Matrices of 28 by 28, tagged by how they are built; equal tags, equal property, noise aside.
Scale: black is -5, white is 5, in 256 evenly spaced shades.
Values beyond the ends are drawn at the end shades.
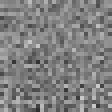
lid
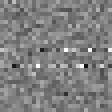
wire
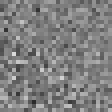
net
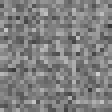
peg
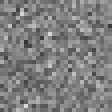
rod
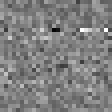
wire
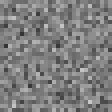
rod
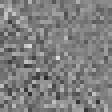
net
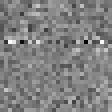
wire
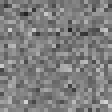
wire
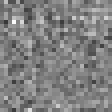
lid
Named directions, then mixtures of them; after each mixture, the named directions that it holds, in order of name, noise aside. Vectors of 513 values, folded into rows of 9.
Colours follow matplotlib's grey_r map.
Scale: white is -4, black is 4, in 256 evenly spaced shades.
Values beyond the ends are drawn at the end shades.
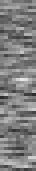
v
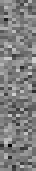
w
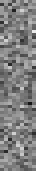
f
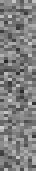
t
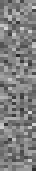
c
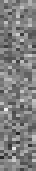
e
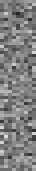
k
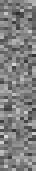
k.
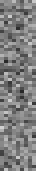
t.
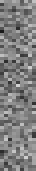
f, t.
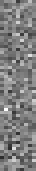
e.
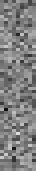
e.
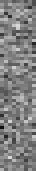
c, k, t.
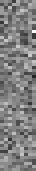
f.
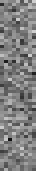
c, f, t.
